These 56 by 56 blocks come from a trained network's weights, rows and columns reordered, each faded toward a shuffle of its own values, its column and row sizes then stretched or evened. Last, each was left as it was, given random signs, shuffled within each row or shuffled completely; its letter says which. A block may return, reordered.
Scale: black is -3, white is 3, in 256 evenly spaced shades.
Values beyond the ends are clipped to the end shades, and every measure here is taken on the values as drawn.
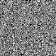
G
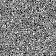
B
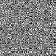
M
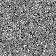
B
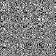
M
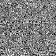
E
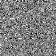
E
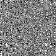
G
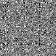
G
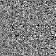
G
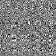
M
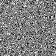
E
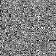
G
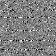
E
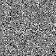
G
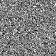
E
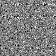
E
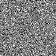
E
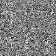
G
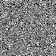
E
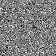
E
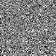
G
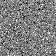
B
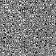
G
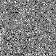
E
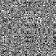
M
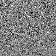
E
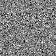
E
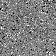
B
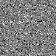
E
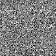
G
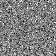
B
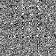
G
